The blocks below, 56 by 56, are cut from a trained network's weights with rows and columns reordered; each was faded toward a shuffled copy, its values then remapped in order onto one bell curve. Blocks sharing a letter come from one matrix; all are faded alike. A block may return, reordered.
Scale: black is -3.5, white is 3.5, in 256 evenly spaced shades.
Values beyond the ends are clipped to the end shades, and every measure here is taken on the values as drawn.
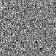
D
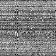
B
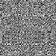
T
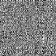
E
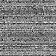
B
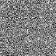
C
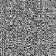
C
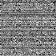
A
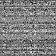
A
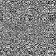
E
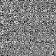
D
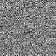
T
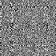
E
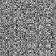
C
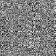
E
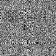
D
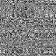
T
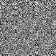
D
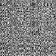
C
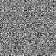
T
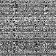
A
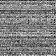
B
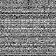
B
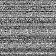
B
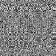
T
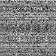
A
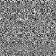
T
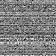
B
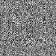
D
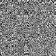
D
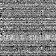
B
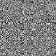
E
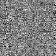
D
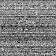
B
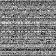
B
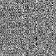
E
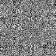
D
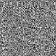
C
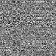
T
